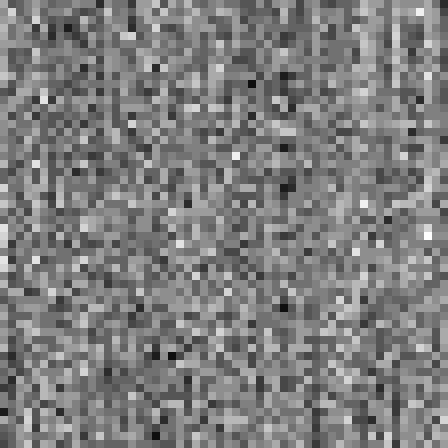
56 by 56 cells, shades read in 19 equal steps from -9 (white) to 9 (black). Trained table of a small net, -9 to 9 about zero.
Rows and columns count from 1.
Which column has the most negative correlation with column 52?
33
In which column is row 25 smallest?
15
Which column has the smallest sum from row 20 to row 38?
54
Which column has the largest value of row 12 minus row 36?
36
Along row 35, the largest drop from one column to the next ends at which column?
25
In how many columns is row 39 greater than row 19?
25
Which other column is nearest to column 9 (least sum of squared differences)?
7
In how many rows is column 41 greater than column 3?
25
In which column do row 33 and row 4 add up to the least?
1
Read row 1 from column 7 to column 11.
2 1 1 -1 0
